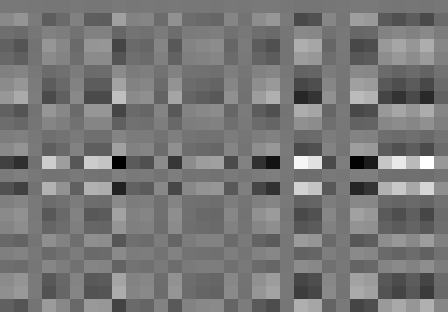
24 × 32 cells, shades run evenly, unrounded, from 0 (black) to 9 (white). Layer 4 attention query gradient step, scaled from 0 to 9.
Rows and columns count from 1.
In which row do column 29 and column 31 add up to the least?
8
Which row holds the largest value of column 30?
13
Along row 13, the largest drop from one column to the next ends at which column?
9
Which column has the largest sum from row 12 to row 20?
31
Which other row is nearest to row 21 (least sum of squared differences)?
3
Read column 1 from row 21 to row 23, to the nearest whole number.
4 5 5
